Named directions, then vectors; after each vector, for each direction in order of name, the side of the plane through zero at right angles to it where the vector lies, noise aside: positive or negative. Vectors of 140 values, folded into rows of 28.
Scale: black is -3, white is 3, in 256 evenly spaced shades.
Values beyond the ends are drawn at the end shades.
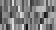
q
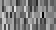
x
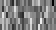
negative, positive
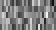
negative, positive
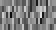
positive, positive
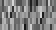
positive, positive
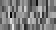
positive, positive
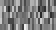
negative, negative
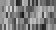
negative, positive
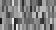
positive, positive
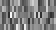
negative, negative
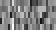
positive, positive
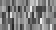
negative, negative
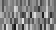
negative, positive
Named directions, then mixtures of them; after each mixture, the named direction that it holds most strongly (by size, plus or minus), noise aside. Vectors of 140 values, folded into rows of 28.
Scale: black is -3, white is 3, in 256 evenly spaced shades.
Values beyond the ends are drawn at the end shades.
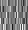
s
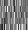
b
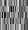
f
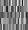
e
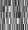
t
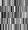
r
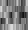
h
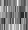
h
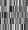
f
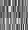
t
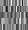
e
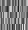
f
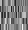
r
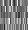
t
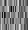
f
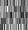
b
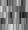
h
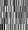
b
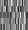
e
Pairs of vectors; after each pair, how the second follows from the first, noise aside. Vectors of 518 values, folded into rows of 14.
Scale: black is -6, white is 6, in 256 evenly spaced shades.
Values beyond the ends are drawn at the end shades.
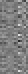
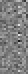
copied.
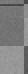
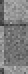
wrapped around.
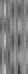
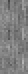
reversed, shrunk.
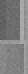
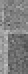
reversed.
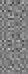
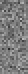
sign-scrambled.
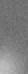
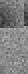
wrapped around, negated.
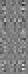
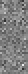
sign-scrambled.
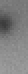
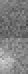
wrapped around, negated.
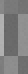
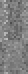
wrapped around, partly zeroed.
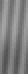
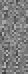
sign-scrambled.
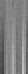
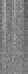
reversed, shrunk.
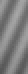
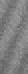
shrunk.
